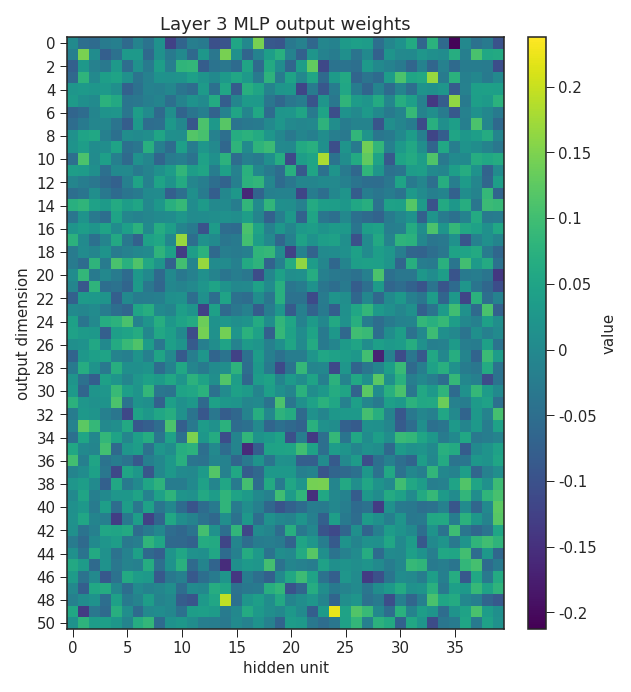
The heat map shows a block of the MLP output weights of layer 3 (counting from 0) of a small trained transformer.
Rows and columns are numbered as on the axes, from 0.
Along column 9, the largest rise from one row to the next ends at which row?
14
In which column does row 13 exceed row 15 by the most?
38
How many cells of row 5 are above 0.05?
8
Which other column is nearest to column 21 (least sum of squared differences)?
6
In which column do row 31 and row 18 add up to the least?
20
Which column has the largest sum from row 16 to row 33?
27
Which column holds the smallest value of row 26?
11
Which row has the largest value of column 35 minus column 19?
5
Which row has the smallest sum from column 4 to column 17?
13
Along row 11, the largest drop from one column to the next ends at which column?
21
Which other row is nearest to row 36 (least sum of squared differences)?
4
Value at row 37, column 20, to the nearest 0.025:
0.025
